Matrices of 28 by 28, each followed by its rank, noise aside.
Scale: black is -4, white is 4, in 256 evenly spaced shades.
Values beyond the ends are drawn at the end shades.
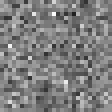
eight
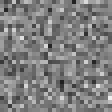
seven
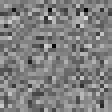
five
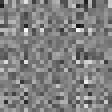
four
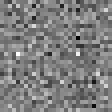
six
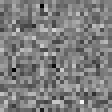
seven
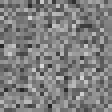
eight
